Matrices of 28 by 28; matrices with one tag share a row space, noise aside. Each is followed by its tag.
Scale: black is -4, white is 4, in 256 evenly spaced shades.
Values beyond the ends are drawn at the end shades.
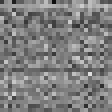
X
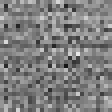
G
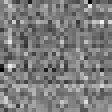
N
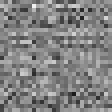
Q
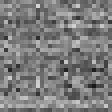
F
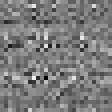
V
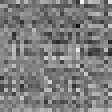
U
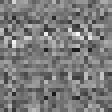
X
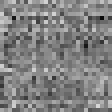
N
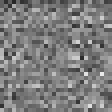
X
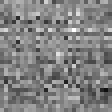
G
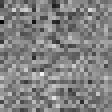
Q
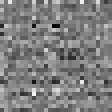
Q
